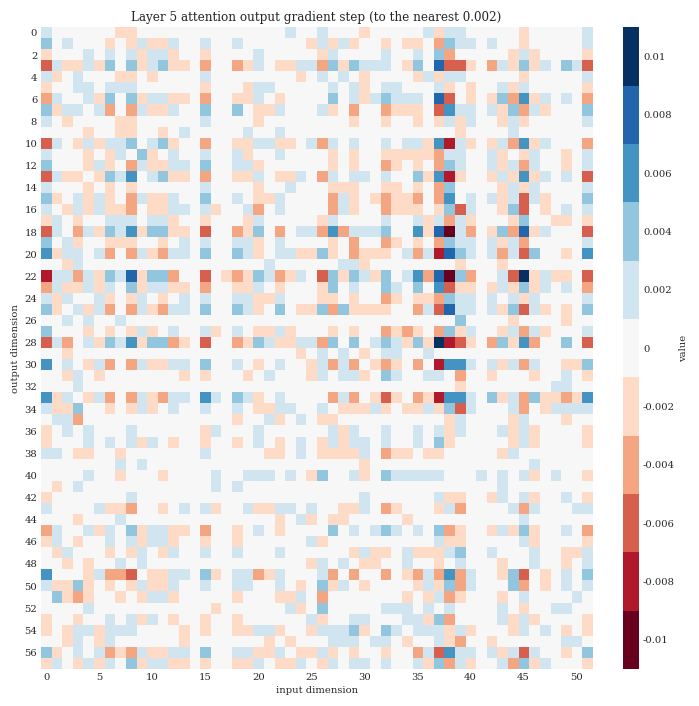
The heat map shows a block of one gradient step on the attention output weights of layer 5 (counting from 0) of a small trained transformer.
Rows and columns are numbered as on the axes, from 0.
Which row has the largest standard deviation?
22
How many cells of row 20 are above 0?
22
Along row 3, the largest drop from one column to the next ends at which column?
38
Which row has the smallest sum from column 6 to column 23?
49
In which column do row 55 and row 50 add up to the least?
39
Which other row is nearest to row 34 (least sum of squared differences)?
50
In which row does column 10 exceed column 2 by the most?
28
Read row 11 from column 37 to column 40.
-0.004 0.002 0.002 0
